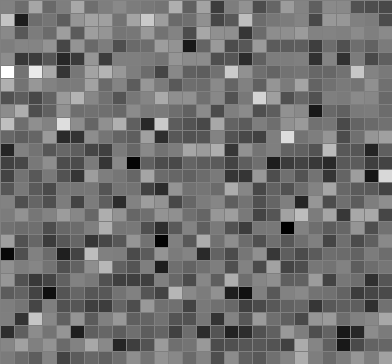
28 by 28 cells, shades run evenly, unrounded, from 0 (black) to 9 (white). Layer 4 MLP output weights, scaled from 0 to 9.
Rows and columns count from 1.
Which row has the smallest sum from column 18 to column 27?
13
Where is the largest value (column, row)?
1, 6
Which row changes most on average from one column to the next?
14
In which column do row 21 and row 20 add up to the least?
5
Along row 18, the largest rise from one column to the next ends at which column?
22
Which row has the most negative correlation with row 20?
19
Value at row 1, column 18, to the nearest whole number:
5
